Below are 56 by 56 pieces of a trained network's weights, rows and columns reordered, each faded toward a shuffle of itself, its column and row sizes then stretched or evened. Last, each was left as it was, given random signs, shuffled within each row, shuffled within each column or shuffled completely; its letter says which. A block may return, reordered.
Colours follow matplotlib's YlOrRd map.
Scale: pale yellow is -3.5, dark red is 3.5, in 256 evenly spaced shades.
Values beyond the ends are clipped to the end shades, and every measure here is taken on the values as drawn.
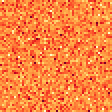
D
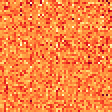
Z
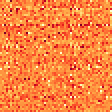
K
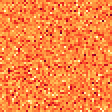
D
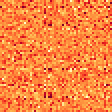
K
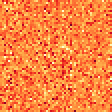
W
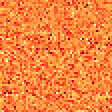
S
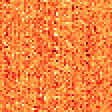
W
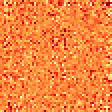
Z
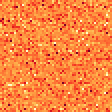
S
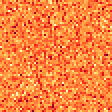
D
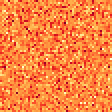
D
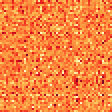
K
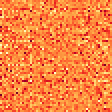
K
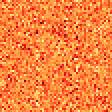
W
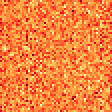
W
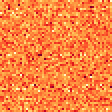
S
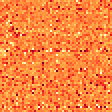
Z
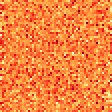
W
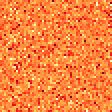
W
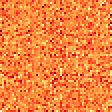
Z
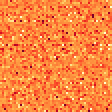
S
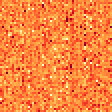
W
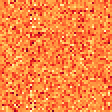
W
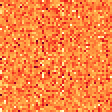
W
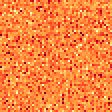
D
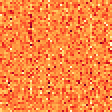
W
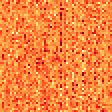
W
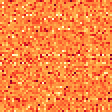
S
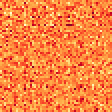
K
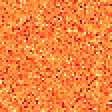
D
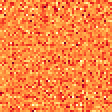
S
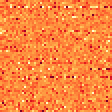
S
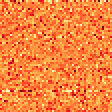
S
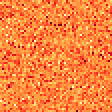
D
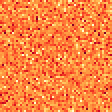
D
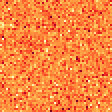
D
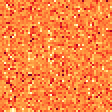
W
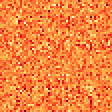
Z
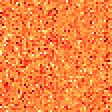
W
